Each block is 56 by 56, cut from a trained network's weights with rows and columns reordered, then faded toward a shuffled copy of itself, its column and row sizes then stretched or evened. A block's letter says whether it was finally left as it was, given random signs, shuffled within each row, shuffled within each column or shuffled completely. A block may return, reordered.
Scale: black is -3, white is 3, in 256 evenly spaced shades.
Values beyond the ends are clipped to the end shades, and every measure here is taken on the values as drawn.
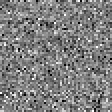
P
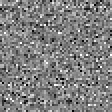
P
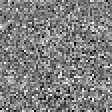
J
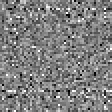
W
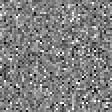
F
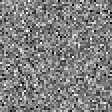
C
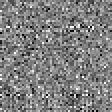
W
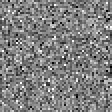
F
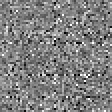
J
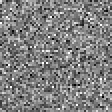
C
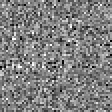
P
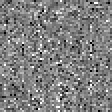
F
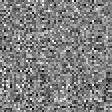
W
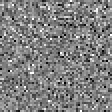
P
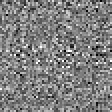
W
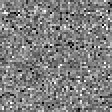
P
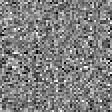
W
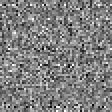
P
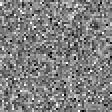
C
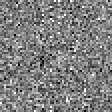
F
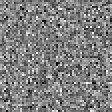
J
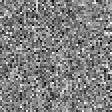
F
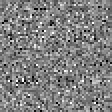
P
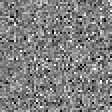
W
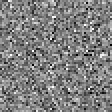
J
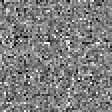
J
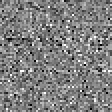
P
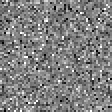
C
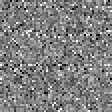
P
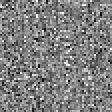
F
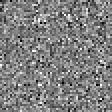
J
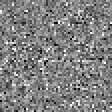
J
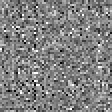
J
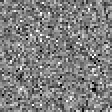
F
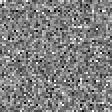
P
